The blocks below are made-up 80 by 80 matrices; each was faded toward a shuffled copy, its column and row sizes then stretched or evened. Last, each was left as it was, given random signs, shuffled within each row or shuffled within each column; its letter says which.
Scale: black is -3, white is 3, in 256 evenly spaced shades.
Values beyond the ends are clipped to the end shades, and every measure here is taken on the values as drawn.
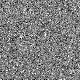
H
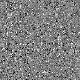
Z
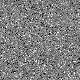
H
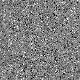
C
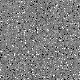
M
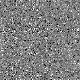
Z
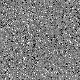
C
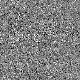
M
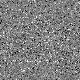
H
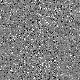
C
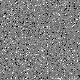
M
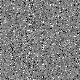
C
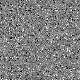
M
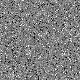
C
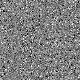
C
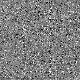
M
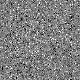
C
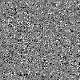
Z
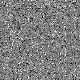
C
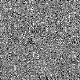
Z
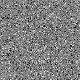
Z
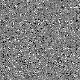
Z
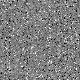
C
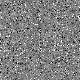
M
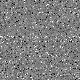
H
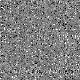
Z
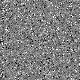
C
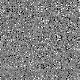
Z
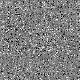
M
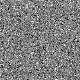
C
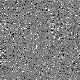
Z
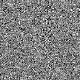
Z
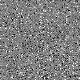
Z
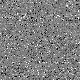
H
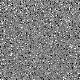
M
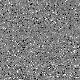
H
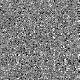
Z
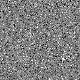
H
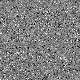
H
